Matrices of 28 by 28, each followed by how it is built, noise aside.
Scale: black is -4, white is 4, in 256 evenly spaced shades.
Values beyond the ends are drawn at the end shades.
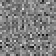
low rank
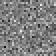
noise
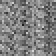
repeating rows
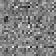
low rank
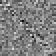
banded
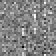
uneven columns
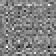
low rank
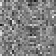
low rank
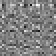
low rank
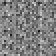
repeating rows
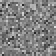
noise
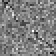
banded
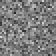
repeating rows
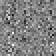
uneven columns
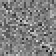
banded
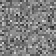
repeating rows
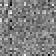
low rank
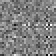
low rank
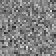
noise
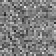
repeating rows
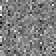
uneven columns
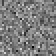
noise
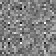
low rank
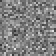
repeating rows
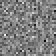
repeating rows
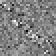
banded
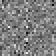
uneven columns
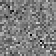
banded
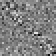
banded
